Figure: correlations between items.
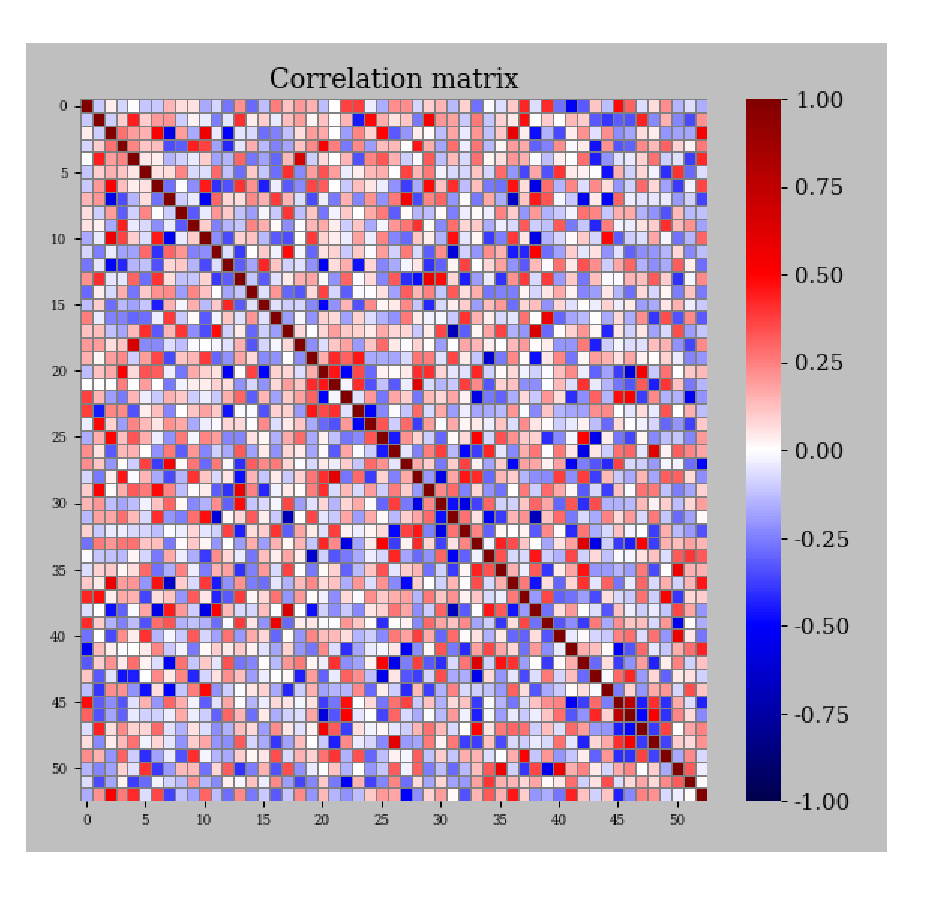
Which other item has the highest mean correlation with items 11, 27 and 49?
7
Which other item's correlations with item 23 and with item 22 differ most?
20
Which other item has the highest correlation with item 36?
2
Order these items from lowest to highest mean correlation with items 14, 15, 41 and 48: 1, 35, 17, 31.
17, 35, 1, 31
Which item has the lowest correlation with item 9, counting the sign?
43
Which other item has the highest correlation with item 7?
27
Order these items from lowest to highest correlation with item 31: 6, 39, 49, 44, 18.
49, 18, 39, 44, 6
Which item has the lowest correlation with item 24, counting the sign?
23
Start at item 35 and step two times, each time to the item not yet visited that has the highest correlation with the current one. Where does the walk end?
40
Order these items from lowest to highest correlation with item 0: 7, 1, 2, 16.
1, 2, 7, 16
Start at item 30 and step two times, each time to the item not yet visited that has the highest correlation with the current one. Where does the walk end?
29
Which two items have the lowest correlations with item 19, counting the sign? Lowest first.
34, 38
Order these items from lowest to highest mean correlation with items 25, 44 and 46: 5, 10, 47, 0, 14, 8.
47, 5, 14, 0, 8, 10
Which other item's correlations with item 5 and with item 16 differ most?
39
